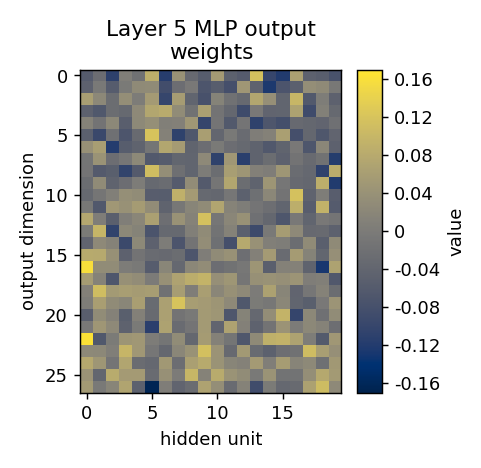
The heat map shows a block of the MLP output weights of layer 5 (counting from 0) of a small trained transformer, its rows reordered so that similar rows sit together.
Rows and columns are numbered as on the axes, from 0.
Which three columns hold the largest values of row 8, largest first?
5, 19, 11
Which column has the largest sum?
9
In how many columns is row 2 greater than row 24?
7
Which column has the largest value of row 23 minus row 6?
17
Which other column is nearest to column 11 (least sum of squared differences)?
14
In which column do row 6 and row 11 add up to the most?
18
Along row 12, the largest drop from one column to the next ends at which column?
10
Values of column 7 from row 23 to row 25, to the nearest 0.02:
0.02 -0.02 0
